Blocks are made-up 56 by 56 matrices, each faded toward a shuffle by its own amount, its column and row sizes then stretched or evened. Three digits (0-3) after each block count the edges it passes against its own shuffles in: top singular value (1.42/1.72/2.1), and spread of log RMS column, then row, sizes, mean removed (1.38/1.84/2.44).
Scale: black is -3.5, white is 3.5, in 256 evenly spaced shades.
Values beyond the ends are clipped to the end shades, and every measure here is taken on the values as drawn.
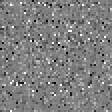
0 0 1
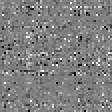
1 1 3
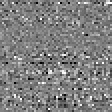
1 0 3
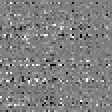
0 2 3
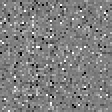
0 1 0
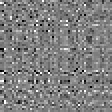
3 2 3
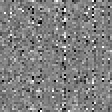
1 3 2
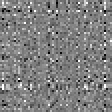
3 3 2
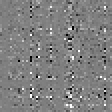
2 3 2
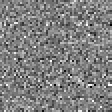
1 0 2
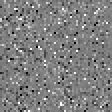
0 1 0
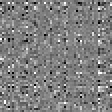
3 3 2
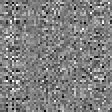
3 3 1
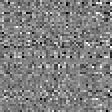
3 1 3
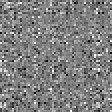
2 2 2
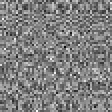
3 1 1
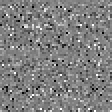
0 0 2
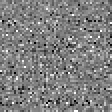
1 0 2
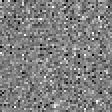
0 1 1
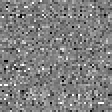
1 0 2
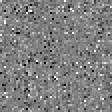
1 1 1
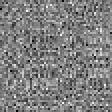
3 1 0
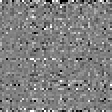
2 2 3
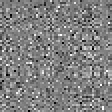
3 1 0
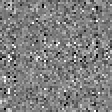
1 2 1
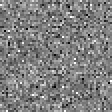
2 0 0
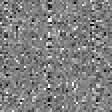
2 2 0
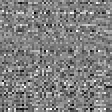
3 0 3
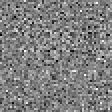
2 0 1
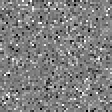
0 0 0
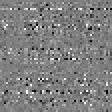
1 1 3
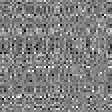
3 1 3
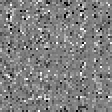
1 3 1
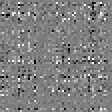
1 3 3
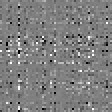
1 3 3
